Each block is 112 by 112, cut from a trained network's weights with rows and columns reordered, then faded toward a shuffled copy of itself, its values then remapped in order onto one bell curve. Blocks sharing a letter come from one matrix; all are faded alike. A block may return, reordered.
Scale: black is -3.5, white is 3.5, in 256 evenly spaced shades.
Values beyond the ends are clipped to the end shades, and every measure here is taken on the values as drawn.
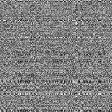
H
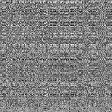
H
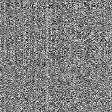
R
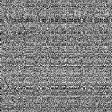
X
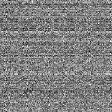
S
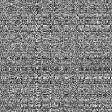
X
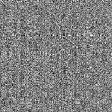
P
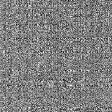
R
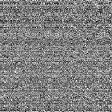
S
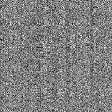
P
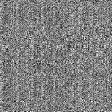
P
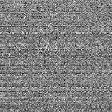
S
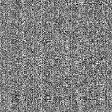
R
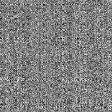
R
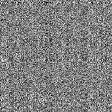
P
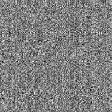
P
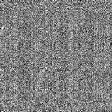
P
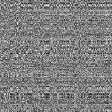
H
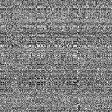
X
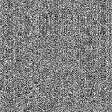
P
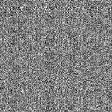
P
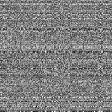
H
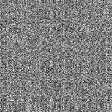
P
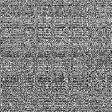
S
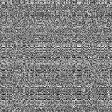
H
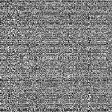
S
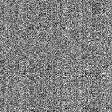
P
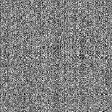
R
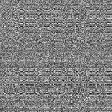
H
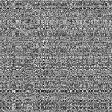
H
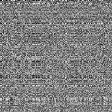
H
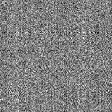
P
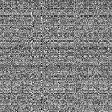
X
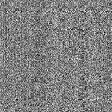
P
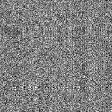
P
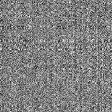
R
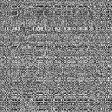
H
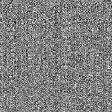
R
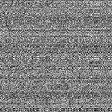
X
